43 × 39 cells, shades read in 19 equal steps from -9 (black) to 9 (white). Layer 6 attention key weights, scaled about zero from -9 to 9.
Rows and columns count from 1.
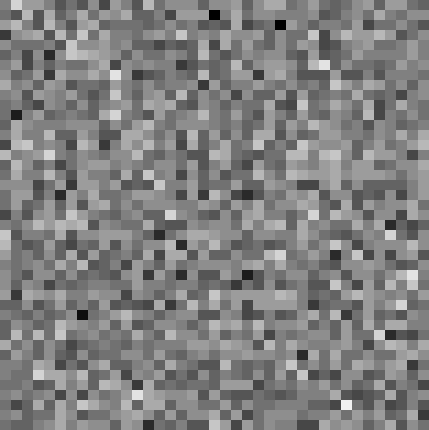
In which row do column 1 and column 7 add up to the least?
15
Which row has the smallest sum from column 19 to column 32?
3
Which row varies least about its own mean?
13
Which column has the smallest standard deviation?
9
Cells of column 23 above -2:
25
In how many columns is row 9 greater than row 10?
19
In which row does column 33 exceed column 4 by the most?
26
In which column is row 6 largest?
7
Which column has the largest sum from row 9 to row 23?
31
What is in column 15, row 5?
-4
